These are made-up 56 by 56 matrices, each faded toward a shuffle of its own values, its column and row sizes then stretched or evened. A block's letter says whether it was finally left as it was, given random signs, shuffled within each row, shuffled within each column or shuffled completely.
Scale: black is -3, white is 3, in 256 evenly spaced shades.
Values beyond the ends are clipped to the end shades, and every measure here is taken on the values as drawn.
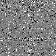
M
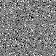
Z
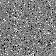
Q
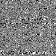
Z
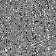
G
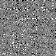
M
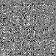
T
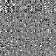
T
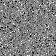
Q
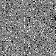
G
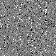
G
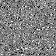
Z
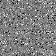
Z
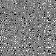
T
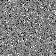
Q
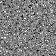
Q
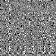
T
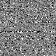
Z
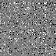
M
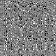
T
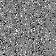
G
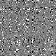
T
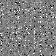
M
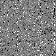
G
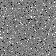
Q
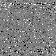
Z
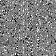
G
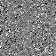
G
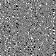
G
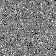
Q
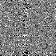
M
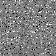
Z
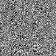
T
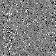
G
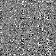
M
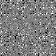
T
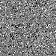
Z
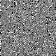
G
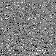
Z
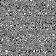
Z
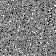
Q
